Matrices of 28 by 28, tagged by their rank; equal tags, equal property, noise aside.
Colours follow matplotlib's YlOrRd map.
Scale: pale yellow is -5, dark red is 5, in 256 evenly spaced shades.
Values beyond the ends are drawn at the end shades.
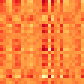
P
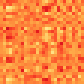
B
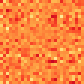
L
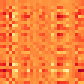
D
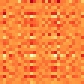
D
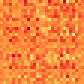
L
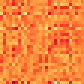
B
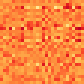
B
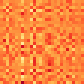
D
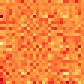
L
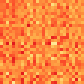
L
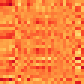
D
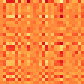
P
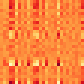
P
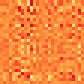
B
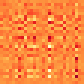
D
